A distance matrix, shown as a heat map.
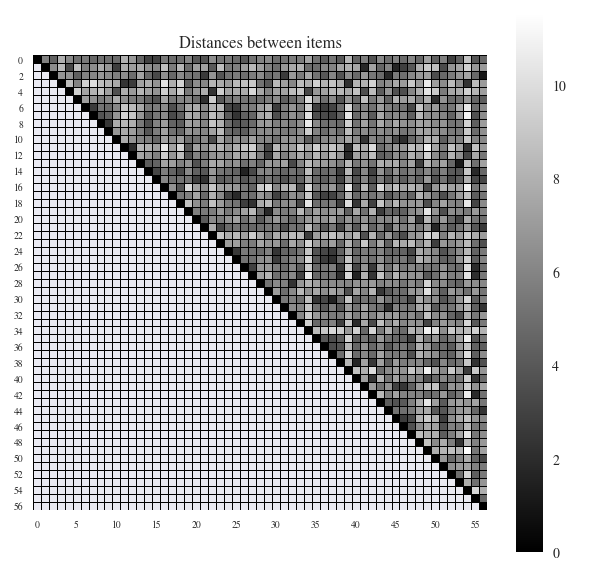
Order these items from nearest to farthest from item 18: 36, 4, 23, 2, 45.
36, 2, 23, 45, 4
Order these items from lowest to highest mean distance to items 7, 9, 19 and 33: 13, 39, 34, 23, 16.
13, 16, 23, 39, 34
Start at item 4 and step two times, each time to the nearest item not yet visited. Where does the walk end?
34
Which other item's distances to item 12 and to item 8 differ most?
39
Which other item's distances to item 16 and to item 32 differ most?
28
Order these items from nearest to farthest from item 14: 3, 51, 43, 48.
48, 51, 43, 3
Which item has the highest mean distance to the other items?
54
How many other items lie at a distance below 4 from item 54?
4
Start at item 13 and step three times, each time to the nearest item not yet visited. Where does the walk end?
20
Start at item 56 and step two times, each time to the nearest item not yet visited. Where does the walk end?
44
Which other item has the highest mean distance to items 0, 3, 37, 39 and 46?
49
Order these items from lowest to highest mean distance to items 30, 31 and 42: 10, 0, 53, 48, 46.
0, 46, 10, 53, 48
